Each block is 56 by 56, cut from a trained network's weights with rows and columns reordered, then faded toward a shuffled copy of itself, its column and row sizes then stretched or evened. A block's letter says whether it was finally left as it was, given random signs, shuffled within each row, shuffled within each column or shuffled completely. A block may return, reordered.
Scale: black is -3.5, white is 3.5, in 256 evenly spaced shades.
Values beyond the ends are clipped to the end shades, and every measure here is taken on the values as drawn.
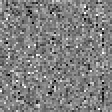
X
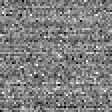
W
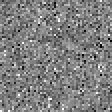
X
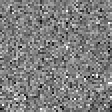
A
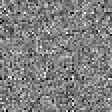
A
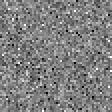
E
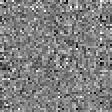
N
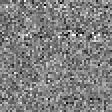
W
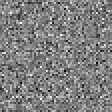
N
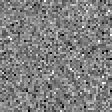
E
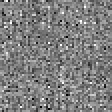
N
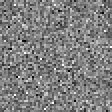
E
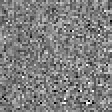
N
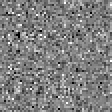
N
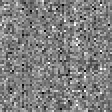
X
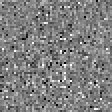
A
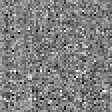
N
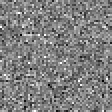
W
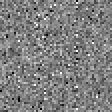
X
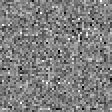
A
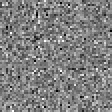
A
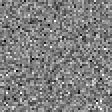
E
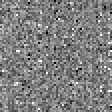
X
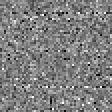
W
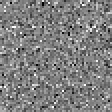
W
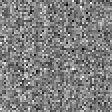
X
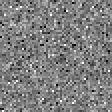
E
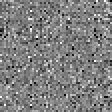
N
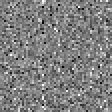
X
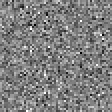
X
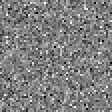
E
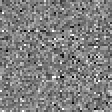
A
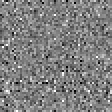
N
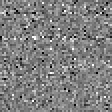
A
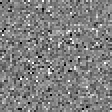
A
